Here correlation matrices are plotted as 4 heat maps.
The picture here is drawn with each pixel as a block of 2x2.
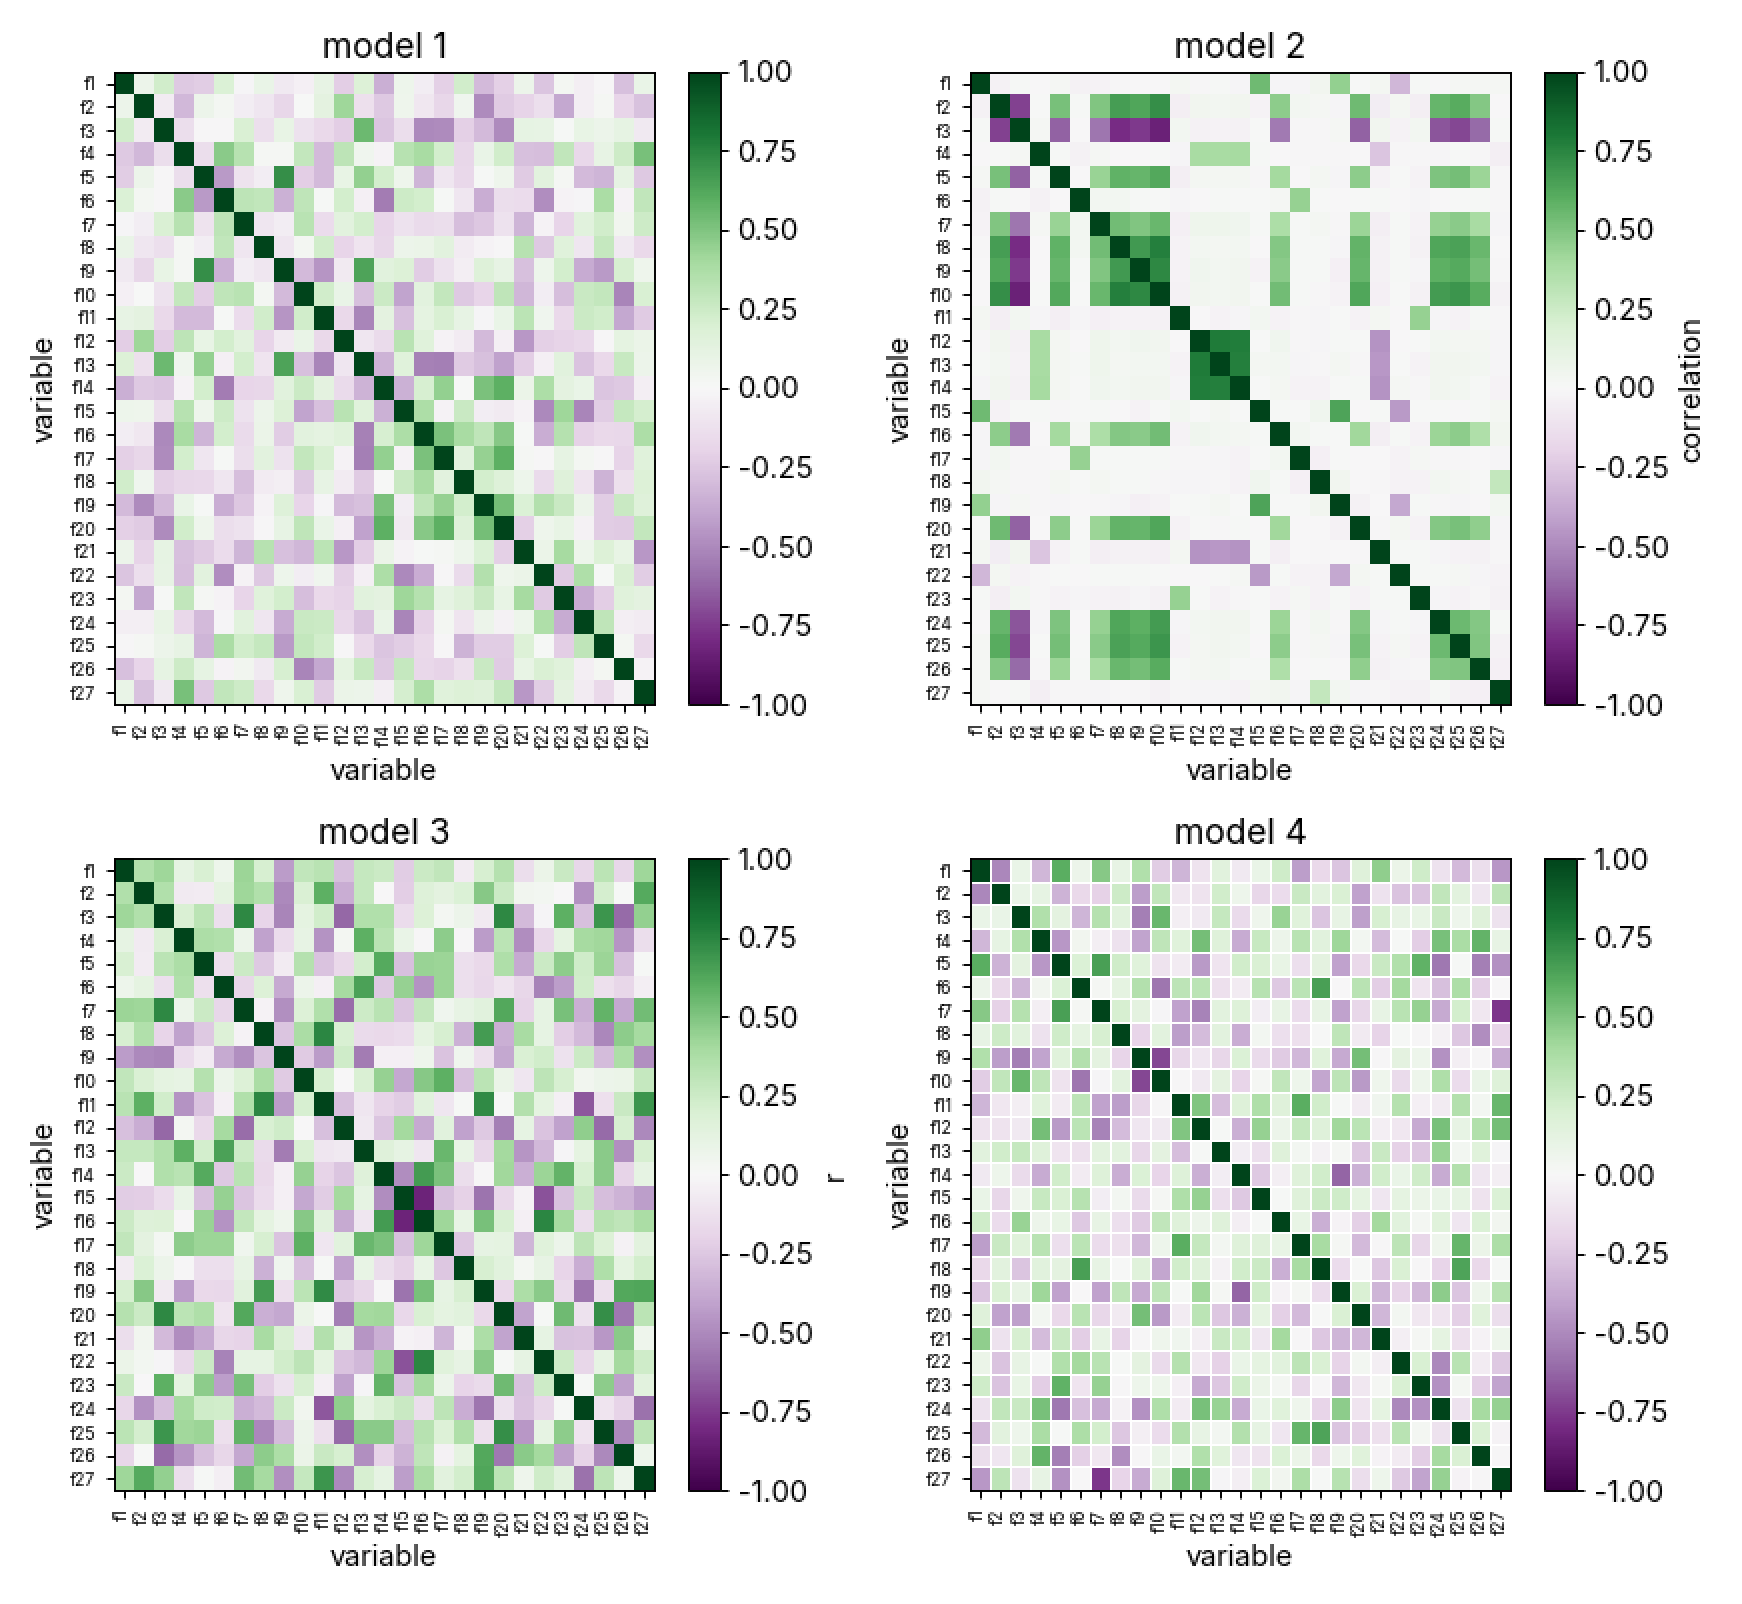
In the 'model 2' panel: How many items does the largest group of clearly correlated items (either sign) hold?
12
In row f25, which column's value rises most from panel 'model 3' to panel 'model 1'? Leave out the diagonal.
f8
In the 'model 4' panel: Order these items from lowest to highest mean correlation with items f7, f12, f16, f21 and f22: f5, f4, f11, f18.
f18, f4, f11, f5
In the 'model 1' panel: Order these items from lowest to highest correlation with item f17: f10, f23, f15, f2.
f2, f15, f23, f10
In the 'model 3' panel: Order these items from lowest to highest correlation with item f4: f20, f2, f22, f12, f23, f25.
f22, f2, f12, f23, f20, f25
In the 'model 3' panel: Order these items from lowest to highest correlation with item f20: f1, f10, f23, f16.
f10, f16, f1, f23
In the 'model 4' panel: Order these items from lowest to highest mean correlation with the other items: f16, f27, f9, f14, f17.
f9, f14, f27, f16, f17
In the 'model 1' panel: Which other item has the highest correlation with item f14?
f20
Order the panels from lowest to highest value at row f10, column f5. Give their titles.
model 1, model 4, model 3, model 2
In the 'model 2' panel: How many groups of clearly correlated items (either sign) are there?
6
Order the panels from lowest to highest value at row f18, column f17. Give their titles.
model 3, model 2, model 1, model 4
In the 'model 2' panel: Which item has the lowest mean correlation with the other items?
f3
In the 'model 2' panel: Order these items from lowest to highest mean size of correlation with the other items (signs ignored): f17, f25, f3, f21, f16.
f17, f21, f16, f25, f3
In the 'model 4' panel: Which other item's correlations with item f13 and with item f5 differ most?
f24
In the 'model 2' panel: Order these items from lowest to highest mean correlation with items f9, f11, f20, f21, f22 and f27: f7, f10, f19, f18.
f19, f18, f7, f10
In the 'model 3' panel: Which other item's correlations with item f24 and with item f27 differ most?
f11
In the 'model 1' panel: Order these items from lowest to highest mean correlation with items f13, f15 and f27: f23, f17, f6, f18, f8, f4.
f17, f8, f18, f6, f23, f4
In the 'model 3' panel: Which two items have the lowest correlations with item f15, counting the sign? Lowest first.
f16, f22
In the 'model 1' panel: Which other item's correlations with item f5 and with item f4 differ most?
f6
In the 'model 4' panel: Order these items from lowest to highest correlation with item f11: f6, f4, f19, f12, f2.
f2, f19, f4, f6, f12
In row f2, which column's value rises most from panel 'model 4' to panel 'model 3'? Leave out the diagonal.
f1
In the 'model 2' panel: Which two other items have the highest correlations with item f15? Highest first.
f19, f1
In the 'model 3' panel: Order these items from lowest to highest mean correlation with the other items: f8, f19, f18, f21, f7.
f21, f18, f8, f19, f7
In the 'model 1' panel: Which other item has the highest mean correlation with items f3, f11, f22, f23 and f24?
f21
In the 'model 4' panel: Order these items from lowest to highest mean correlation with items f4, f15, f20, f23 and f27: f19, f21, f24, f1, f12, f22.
f21, f1, f22, f24, f19, f12
